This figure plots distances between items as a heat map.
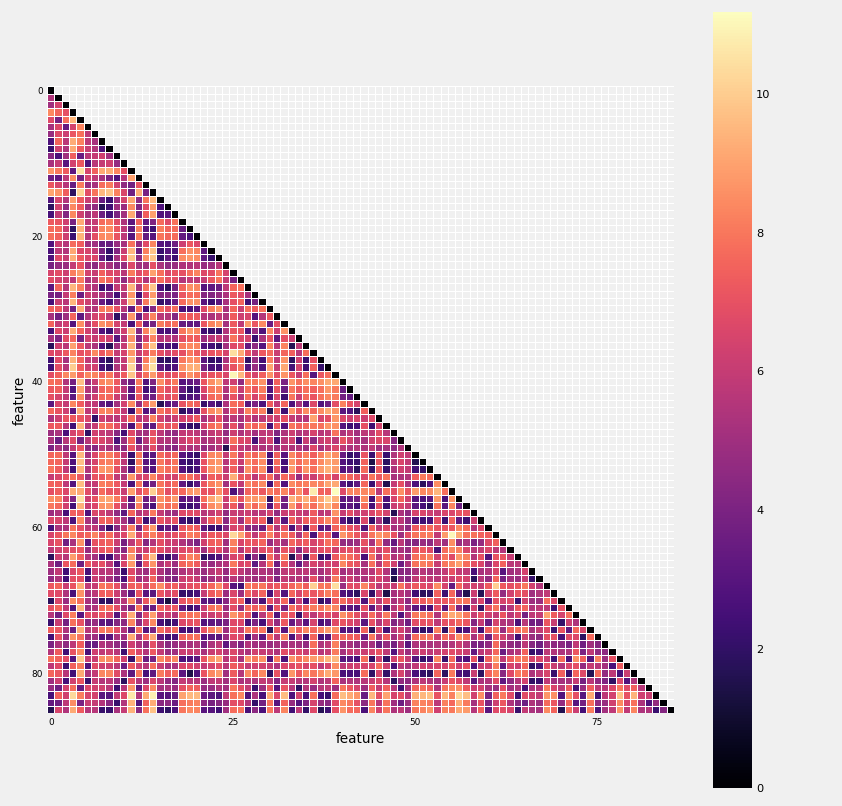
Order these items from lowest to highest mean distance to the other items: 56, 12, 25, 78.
12, 78, 56, 25
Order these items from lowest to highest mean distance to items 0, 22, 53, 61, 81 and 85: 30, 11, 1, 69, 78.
1, 69, 30, 78, 11
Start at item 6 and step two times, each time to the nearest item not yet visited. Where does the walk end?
76
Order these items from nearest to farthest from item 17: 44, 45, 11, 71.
45, 71, 44, 11
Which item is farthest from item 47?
39
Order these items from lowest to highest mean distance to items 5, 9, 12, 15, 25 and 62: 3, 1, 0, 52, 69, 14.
0, 1, 69, 52, 3, 14
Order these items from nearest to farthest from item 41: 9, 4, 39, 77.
77, 9, 39, 4
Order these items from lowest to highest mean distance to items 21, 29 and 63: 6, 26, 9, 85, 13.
85, 9, 6, 26, 13
